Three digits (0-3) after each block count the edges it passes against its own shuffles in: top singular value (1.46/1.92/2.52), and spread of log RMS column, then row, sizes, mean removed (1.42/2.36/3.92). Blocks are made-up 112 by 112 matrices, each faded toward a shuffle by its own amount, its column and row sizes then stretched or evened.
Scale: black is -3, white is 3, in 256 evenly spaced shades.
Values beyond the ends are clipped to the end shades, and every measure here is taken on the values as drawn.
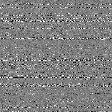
2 0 3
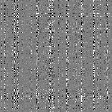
2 3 2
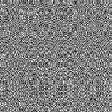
3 0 1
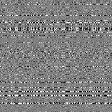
3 0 3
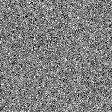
1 0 0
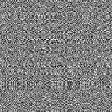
3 0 2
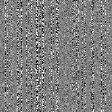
0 3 0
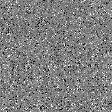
1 1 1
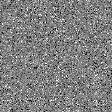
1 1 1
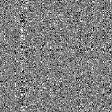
2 2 1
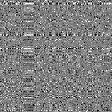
3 0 2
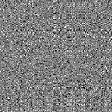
3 1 1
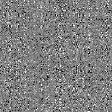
2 2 1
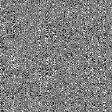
1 2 1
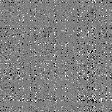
2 2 2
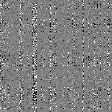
0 3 2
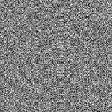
3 1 0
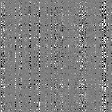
2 3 2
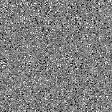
0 1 1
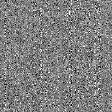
1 2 0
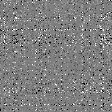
1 2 2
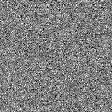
2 0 0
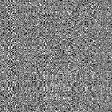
3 2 0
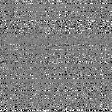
1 2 3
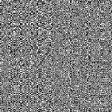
3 2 1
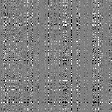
3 3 2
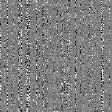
1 3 0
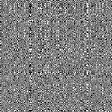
3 2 2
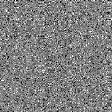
2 1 1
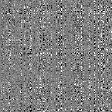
1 3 2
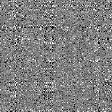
2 2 2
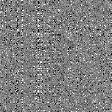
2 2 1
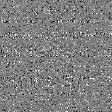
1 1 2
